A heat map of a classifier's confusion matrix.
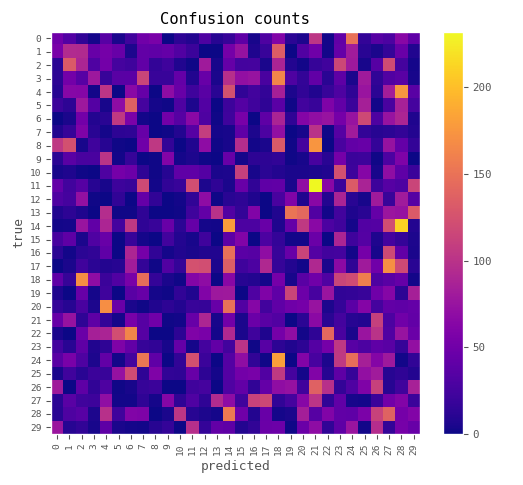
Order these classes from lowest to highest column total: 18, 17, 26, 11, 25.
17, 11, 26, 25, 18
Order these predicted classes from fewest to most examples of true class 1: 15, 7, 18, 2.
7, 15, 2, 18
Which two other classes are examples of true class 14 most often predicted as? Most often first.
28, 27
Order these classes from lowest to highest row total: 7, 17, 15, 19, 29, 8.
15, 7, 29, 19, 8, 17
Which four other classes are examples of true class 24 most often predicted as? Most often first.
18, 7, 11, 23
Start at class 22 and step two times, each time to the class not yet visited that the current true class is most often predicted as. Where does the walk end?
25
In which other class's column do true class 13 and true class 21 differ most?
19
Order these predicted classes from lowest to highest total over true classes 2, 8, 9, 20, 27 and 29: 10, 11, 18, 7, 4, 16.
10, 7, 11, 16, 18, 4
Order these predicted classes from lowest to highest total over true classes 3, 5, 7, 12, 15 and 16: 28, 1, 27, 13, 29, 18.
13, 29, 1, 27, 28, 18
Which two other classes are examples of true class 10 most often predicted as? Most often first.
23, 15
